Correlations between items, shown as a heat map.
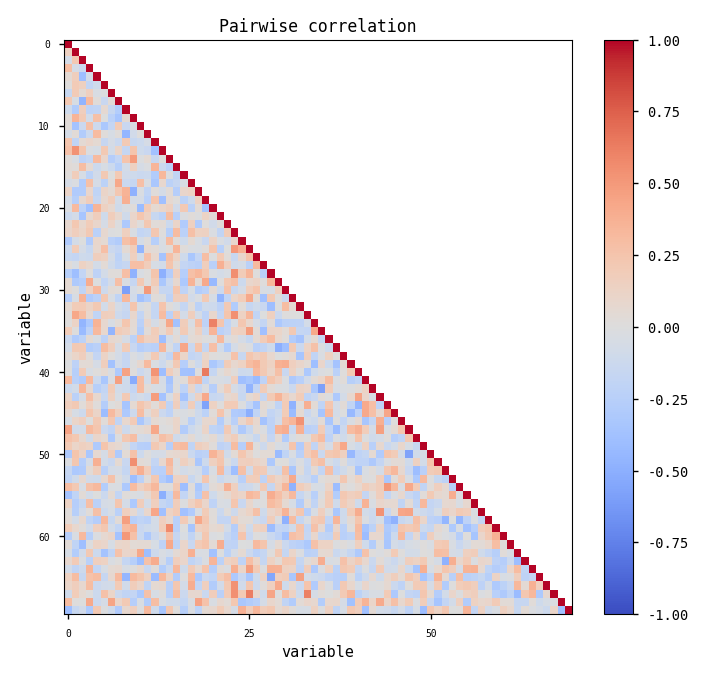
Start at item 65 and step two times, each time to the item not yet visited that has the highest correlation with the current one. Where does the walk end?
46
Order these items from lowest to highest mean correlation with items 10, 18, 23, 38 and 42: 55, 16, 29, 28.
16, 55, 29, 28
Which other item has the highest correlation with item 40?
19
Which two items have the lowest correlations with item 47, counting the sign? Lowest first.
50, 37
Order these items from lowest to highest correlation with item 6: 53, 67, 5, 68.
5, 67, 53, 68
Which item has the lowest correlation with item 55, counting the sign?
13
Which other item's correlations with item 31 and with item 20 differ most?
34
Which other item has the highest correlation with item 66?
23
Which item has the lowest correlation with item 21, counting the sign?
31
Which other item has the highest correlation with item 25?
67
